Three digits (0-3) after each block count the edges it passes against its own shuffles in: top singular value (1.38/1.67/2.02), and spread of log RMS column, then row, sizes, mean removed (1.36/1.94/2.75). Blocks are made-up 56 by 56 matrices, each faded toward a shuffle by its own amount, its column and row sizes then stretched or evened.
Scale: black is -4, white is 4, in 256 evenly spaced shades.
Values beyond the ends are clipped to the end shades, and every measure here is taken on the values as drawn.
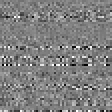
3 0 3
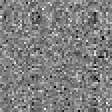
3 1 0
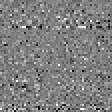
2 1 2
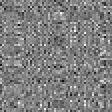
3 2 1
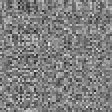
3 2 0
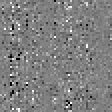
0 2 0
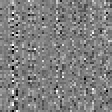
3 3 0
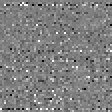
2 0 2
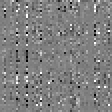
2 3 2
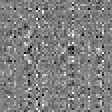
3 3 1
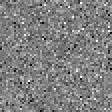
0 0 0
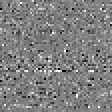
2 0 2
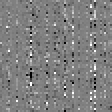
2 3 0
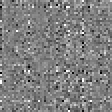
1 2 2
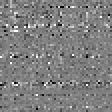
1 1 3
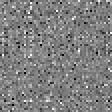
2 1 1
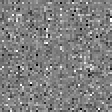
0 2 2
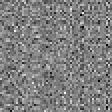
3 2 0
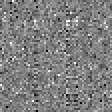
2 1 0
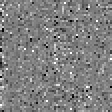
0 2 0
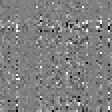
1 3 2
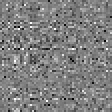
3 1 2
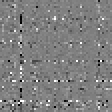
2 2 2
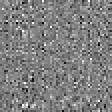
3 2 1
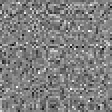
3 0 1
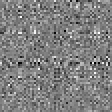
3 2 2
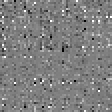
1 2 2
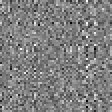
3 2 1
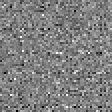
1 1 2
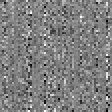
0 3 0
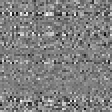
3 0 3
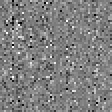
1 2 0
